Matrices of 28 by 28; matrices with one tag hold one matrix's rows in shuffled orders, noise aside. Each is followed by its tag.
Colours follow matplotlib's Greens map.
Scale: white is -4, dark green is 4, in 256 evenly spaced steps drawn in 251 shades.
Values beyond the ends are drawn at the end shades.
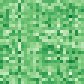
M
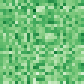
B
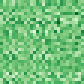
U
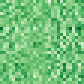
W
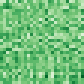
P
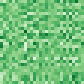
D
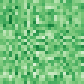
B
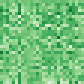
M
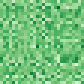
U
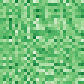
B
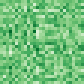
B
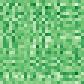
U
